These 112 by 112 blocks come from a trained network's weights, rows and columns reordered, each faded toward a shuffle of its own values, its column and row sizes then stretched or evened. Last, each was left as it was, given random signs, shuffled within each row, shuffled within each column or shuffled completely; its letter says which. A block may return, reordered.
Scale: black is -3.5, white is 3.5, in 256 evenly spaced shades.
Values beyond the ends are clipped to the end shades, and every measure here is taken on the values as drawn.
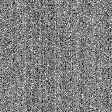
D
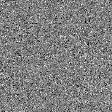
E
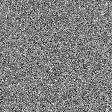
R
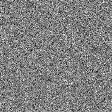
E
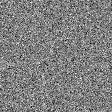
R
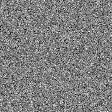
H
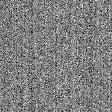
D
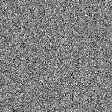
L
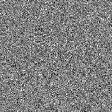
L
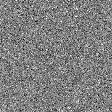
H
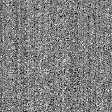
L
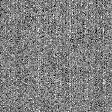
L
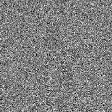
L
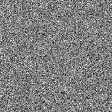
L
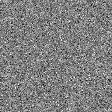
R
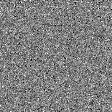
E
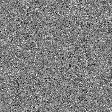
D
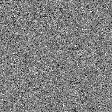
D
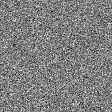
H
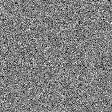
E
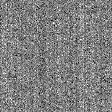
L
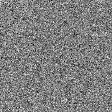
E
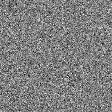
E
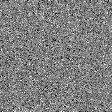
E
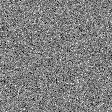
R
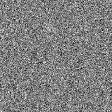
L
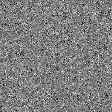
E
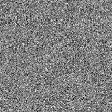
L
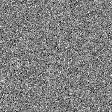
D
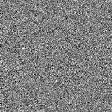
L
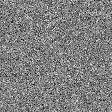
H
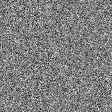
D
